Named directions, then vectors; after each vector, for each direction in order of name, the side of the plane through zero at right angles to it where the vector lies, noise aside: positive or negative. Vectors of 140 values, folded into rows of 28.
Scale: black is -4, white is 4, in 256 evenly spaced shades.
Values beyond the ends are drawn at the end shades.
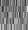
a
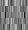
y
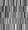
positive, positive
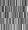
positive, positive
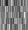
positive, negative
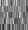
negative, positive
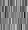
positive, positive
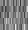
positive, positive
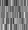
positive, negative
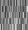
positive, positive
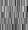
negative, negative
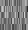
negative, negative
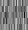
positive, positive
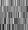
negative, positive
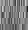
negative, negative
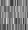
negative, positive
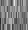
negative, positive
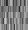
positive, negative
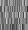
negative, negative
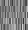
positive, positive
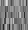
negative, positive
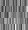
positive, positive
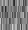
positive, positive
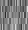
positive, positive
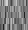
negative, positive
